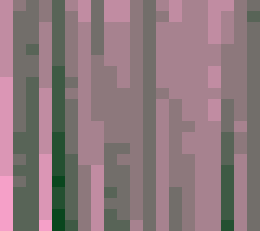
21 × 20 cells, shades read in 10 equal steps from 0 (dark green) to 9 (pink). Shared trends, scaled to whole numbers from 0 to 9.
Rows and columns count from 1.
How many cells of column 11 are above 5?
1
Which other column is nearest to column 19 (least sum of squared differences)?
11
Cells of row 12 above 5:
8
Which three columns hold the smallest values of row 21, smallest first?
5, 18, 6
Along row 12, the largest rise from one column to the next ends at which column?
4
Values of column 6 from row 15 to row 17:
3 3 3
